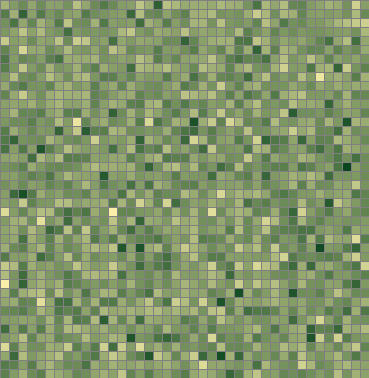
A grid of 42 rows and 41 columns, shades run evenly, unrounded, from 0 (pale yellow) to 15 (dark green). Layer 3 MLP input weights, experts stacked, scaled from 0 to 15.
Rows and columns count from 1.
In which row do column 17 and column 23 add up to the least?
34
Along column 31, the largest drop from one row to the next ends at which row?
28
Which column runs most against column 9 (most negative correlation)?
22
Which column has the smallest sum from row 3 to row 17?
9
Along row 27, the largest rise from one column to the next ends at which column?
41
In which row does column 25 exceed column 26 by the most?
40
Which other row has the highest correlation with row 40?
33
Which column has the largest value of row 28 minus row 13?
36
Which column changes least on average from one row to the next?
6
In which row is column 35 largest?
38
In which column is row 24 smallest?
13
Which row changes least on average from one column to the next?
4
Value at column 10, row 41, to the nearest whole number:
11
